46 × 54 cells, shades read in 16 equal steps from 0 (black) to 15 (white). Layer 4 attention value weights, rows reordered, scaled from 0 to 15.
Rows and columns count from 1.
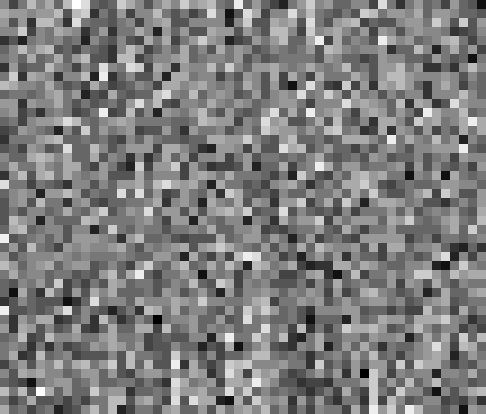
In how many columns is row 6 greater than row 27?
27
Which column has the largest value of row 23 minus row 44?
34
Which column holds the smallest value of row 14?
42
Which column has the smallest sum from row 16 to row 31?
31
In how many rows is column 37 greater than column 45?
14
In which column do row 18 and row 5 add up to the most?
36
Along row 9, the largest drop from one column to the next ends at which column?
13
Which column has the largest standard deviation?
35
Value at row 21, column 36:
6
